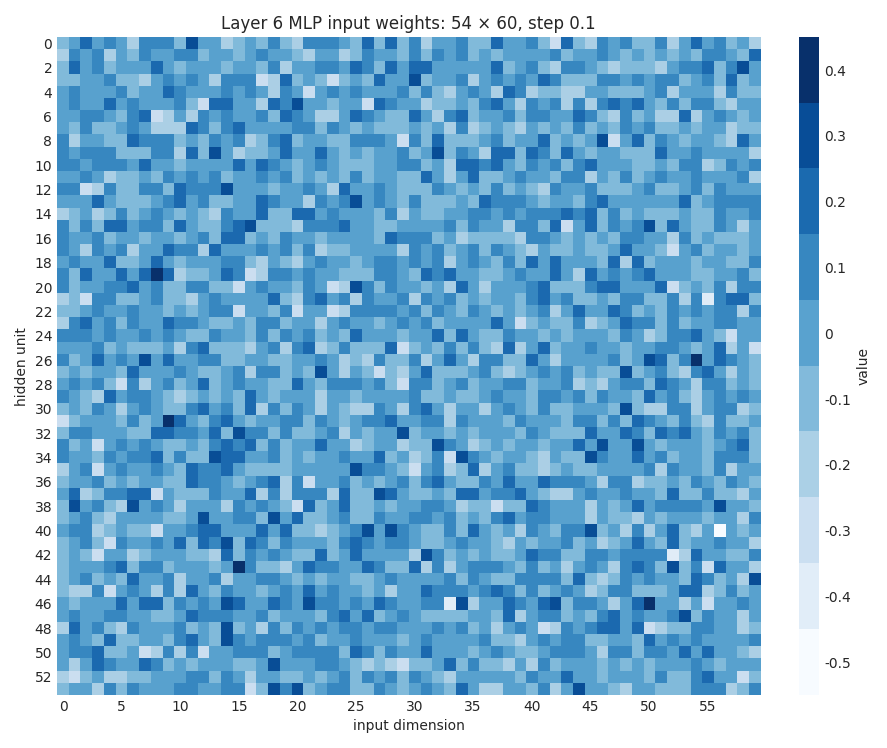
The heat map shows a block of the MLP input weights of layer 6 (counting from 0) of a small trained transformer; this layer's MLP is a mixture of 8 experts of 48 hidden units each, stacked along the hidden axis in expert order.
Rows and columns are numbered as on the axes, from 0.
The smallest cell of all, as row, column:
40, 56
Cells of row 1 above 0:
15
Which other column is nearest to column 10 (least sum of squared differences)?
36
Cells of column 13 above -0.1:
36
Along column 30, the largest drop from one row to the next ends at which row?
4
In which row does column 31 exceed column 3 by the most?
42
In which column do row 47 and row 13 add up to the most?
53
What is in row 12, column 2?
-0.3
